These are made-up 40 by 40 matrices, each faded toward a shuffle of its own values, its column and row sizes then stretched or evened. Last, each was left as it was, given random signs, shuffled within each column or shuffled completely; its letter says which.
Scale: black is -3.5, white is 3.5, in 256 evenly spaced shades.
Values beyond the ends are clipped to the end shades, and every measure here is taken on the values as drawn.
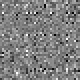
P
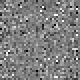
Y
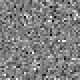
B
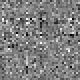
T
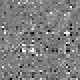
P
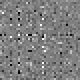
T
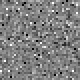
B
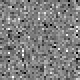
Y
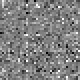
T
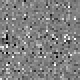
T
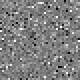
B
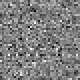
P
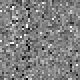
Y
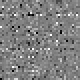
T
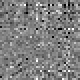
P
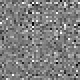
P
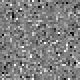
B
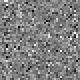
Y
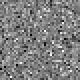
B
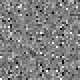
Y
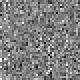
Y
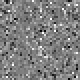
Y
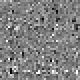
T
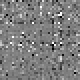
T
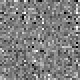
T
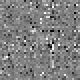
T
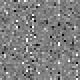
Y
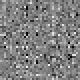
P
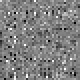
P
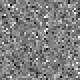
Y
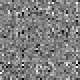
T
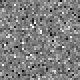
B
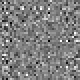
P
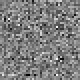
T
